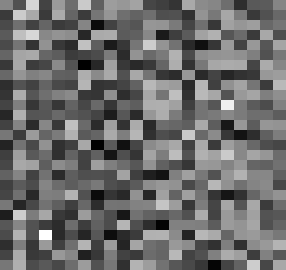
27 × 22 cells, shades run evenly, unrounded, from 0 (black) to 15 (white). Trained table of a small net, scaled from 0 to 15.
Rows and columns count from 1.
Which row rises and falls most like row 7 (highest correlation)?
26
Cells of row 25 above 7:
11
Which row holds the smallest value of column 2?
21
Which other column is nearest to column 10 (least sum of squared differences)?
1
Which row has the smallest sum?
20
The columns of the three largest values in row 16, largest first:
18, 14, 16
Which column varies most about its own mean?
7
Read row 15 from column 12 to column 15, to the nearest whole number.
8 9 10 4
